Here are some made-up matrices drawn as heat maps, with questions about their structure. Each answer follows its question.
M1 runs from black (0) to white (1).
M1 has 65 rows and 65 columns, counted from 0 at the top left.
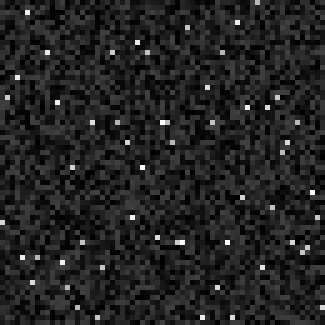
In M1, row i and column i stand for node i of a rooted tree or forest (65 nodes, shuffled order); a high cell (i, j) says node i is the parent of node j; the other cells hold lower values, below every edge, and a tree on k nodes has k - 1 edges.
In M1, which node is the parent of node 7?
51
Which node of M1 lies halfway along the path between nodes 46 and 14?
57
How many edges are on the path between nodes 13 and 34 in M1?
3
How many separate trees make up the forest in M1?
10
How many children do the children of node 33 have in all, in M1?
3
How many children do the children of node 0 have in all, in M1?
2
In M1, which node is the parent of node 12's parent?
53
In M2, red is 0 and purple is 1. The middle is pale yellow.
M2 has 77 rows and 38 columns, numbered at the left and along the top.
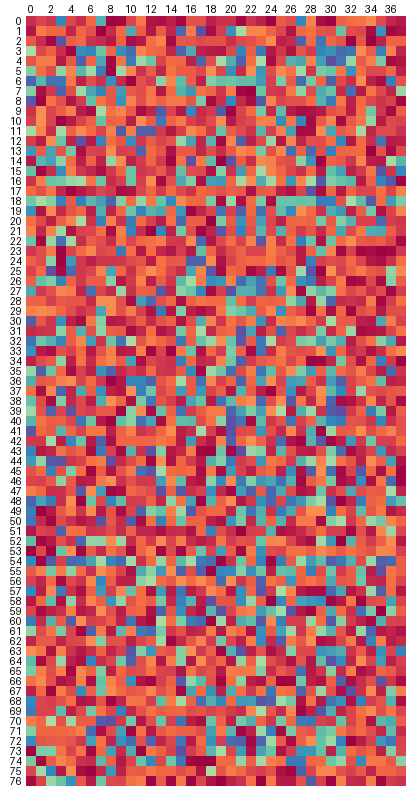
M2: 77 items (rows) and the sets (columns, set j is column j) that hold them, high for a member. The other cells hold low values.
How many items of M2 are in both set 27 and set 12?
4
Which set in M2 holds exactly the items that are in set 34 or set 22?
25
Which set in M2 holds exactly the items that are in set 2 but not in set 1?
4
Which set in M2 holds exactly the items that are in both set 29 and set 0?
6
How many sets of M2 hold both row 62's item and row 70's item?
3
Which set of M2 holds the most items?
23
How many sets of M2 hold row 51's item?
4
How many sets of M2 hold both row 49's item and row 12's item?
3
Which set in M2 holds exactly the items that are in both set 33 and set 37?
14
